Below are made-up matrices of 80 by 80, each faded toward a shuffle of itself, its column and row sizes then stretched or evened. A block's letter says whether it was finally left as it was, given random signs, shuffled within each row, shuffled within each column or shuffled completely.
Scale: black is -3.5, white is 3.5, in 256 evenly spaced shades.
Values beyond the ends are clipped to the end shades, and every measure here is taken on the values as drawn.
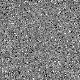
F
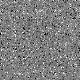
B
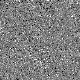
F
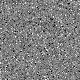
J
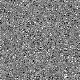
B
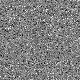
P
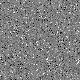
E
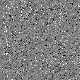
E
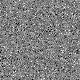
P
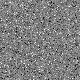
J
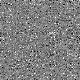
B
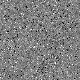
E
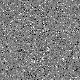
F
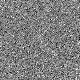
P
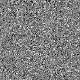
B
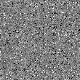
F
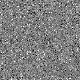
B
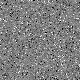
J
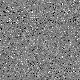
P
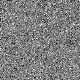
E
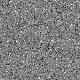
J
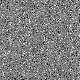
E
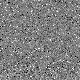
P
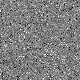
J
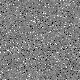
P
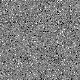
F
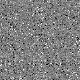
B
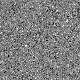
E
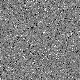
J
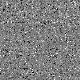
F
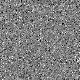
F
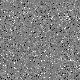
F
